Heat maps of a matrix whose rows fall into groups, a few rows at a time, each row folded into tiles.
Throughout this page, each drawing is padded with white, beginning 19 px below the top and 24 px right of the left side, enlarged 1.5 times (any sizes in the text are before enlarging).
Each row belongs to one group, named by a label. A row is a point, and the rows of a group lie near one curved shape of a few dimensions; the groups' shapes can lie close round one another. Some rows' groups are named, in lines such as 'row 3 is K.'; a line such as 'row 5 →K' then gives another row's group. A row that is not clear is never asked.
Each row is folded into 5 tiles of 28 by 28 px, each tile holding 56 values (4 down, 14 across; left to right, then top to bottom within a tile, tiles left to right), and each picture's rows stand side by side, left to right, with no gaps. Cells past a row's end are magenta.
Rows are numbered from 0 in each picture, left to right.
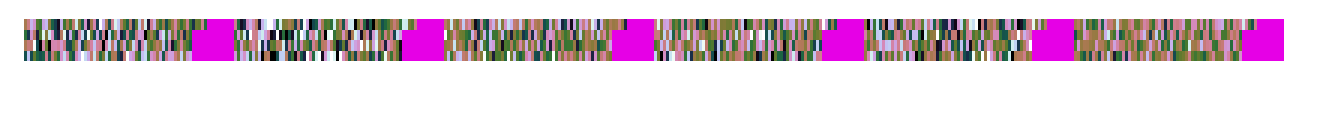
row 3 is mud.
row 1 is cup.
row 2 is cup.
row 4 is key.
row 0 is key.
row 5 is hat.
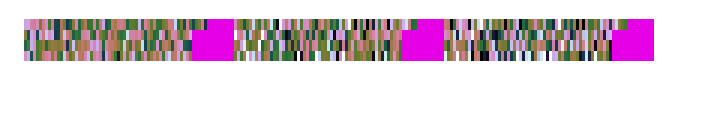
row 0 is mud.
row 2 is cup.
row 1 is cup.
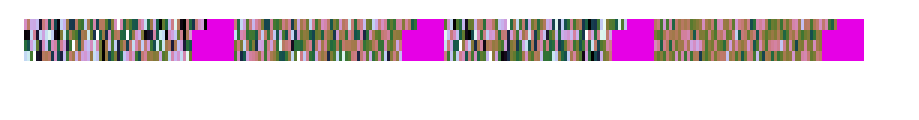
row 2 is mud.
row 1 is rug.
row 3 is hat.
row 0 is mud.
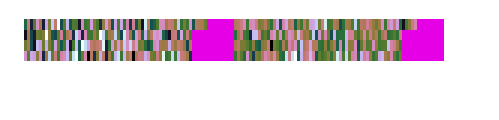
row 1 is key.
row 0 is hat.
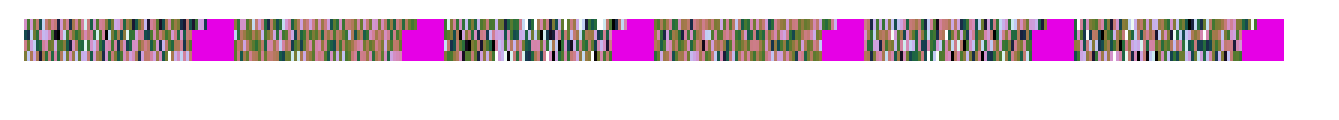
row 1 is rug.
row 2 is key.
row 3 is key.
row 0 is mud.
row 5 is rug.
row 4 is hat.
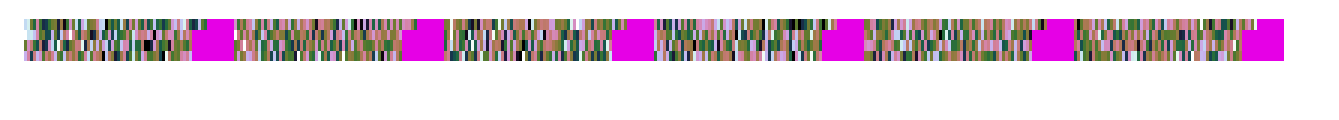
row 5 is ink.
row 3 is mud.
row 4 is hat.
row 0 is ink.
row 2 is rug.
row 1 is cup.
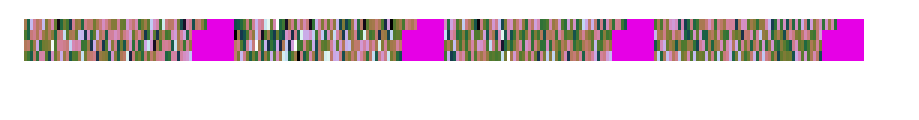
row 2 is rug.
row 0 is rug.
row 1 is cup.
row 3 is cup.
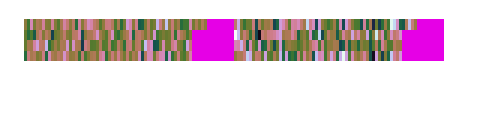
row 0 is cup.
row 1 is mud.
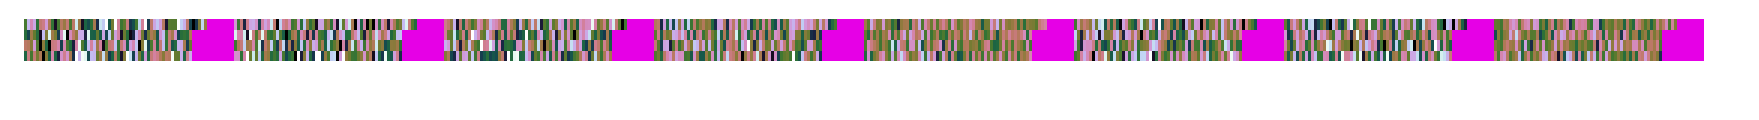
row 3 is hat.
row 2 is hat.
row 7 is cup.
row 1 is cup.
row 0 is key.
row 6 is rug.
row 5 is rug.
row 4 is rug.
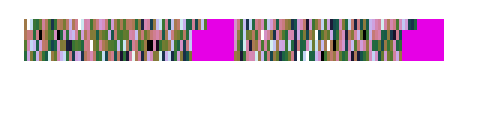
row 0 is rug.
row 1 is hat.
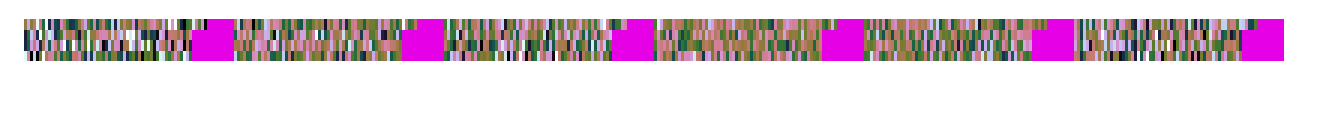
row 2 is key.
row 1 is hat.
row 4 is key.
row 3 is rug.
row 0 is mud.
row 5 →hat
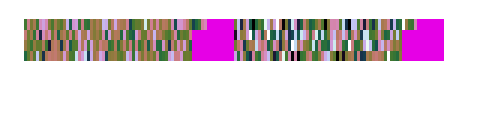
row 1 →hat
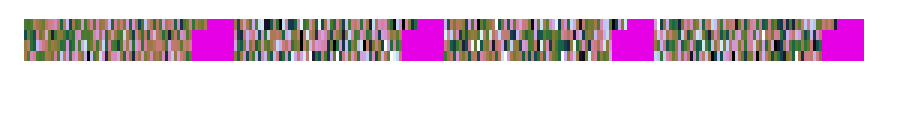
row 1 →rug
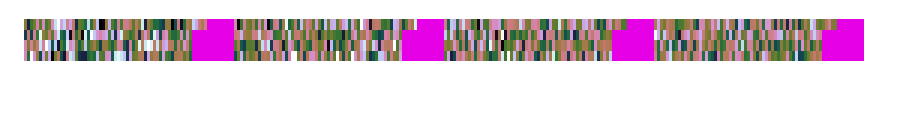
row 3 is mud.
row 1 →ink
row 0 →cup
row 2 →rug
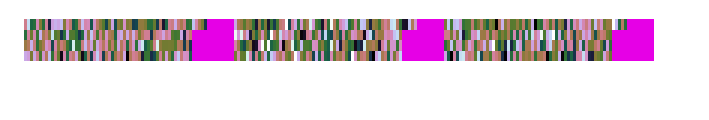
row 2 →mud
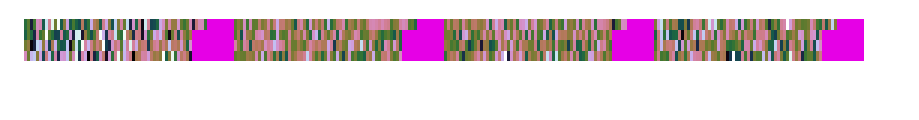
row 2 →key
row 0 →hat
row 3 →rug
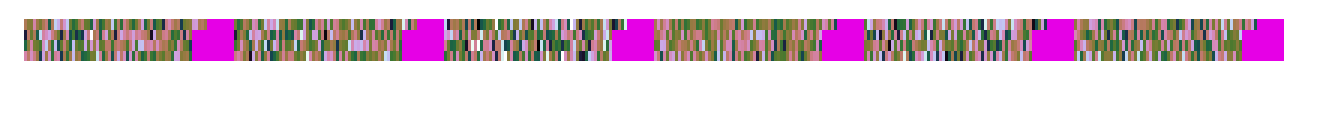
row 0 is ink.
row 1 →ink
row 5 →cup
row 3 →mud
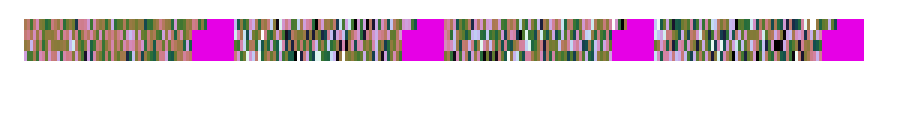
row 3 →ink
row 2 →hat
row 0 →mud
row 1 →cup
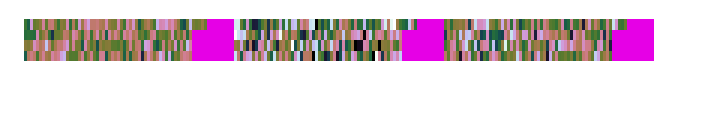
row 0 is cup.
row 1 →ink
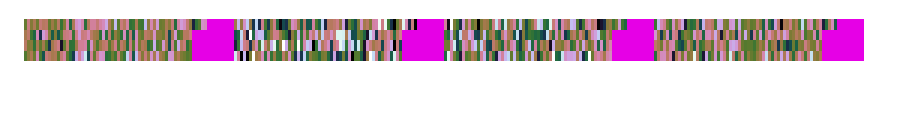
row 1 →mud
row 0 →key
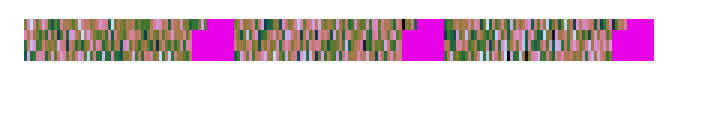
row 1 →rug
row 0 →rug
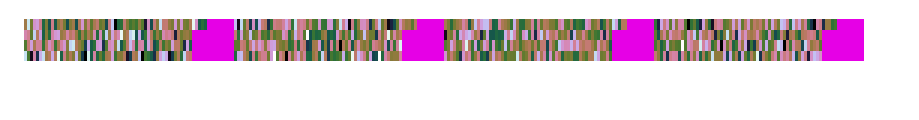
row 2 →ink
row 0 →mud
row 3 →rug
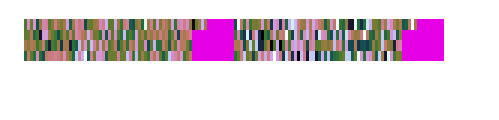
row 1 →rug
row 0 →key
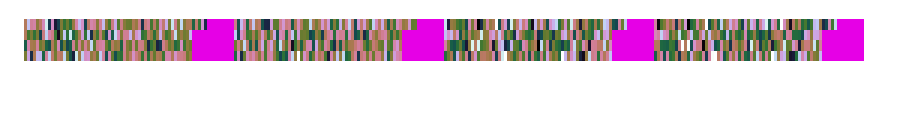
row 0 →cup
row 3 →ink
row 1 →rug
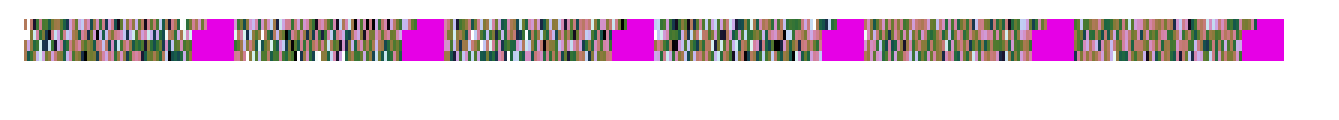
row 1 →cup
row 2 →hat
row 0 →mud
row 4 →mud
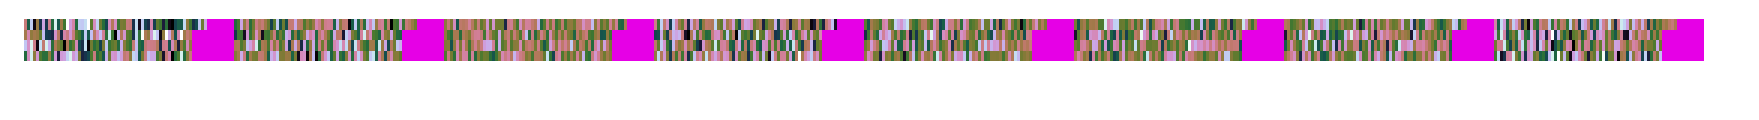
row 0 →mud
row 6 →ink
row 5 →ink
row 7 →rug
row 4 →ink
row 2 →hat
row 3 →mud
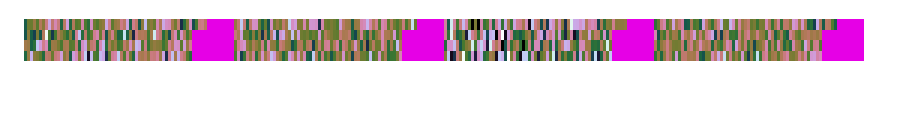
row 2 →rug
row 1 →rug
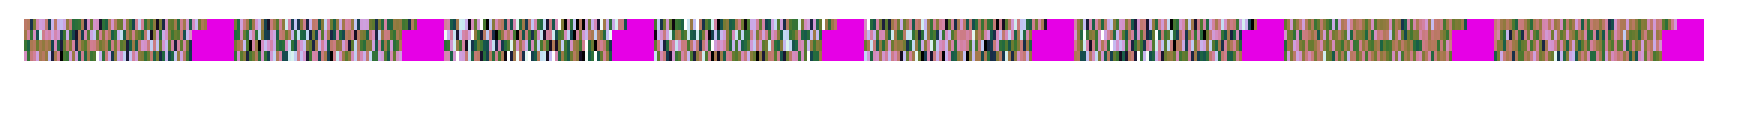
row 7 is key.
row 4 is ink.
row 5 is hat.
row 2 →cup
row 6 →cup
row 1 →key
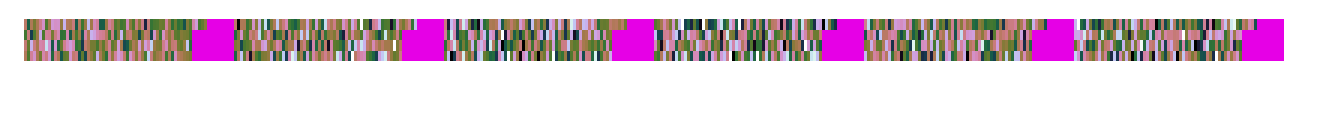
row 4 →ink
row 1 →ink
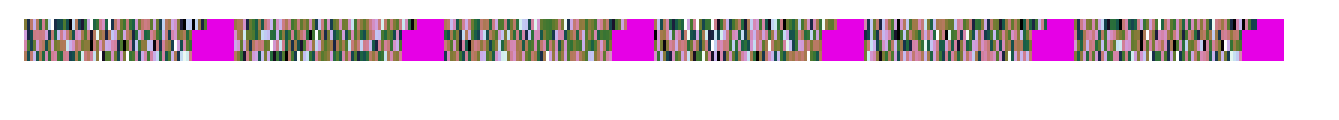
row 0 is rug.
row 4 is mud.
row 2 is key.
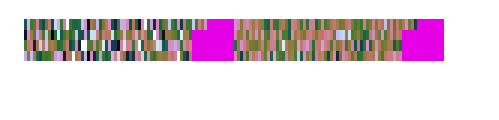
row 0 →hat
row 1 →mud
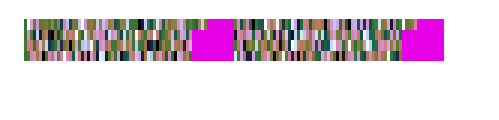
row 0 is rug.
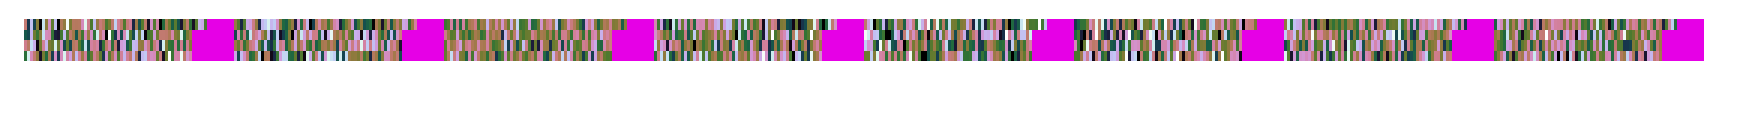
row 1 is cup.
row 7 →rug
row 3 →mud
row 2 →key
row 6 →mud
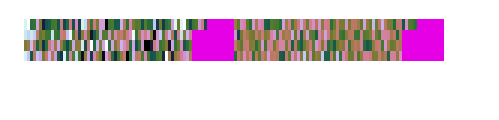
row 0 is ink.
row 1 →rug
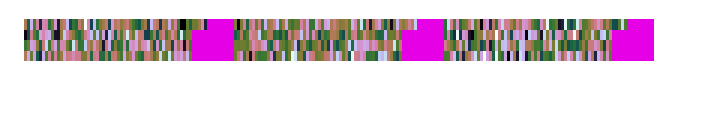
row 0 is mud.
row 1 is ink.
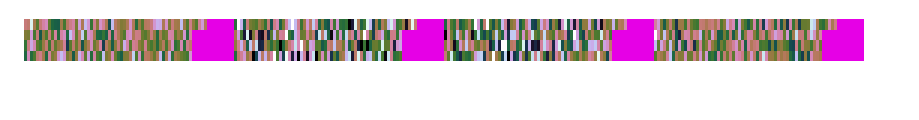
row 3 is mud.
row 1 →rug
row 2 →hat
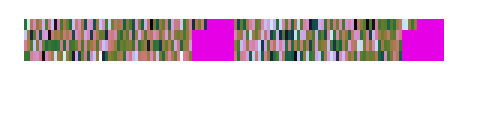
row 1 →cup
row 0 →rug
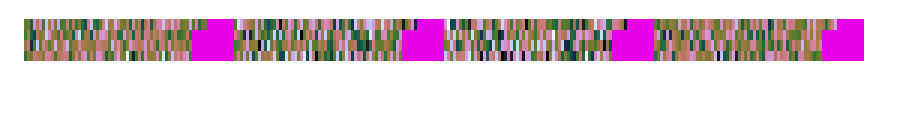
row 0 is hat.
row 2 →ink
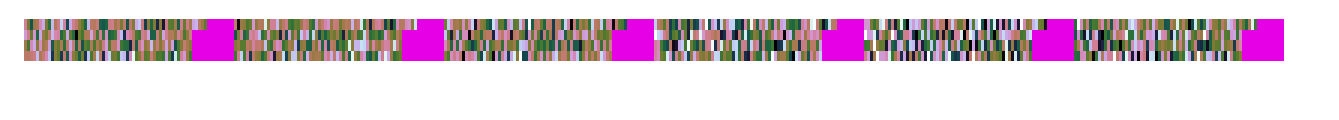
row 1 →ink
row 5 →rug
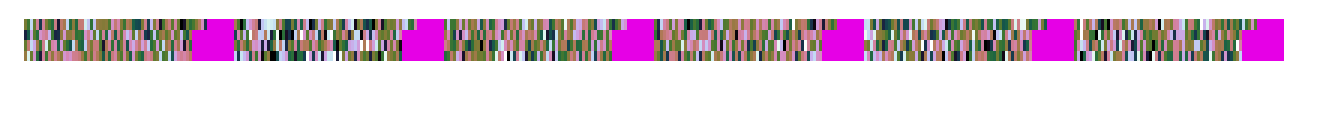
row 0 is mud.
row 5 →rug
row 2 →key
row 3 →rug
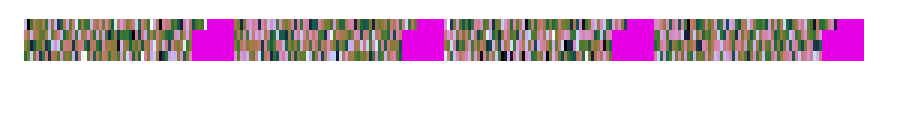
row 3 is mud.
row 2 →ink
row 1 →cup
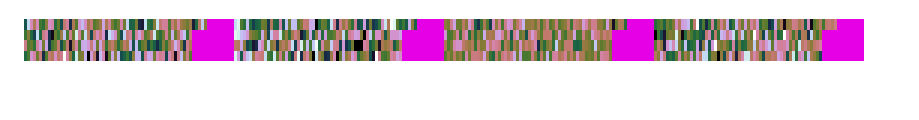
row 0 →rug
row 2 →rug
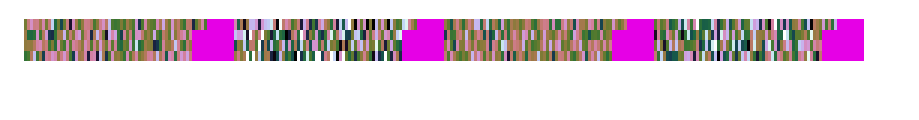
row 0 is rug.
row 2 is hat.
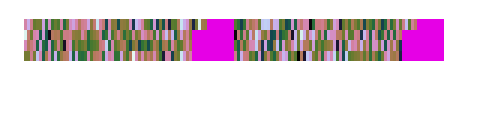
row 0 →mud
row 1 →cup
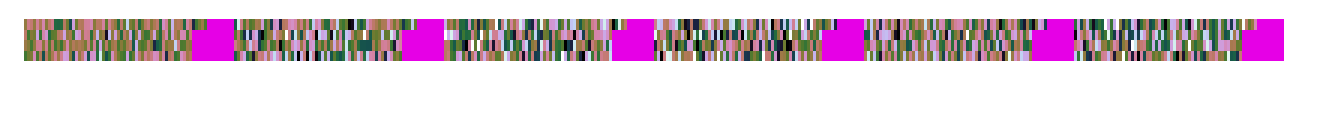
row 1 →rug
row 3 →cup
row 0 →rug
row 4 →mud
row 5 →hat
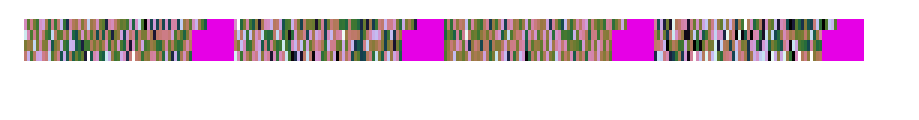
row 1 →ink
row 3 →mud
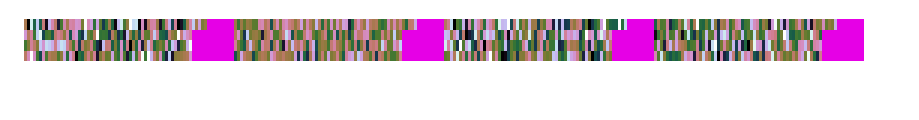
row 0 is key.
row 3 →hat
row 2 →mud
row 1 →key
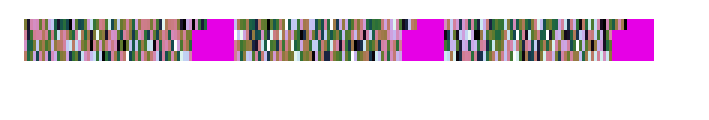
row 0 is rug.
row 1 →ink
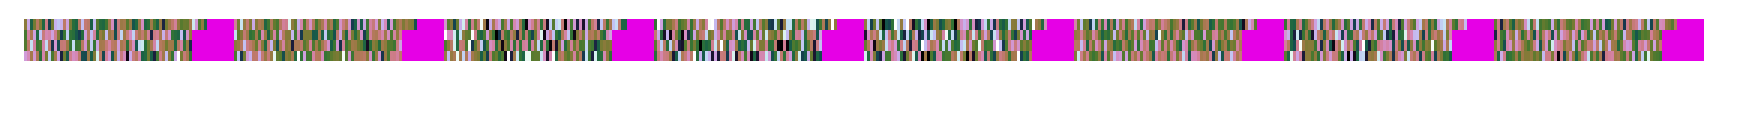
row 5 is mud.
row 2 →cup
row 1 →cup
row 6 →key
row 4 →hat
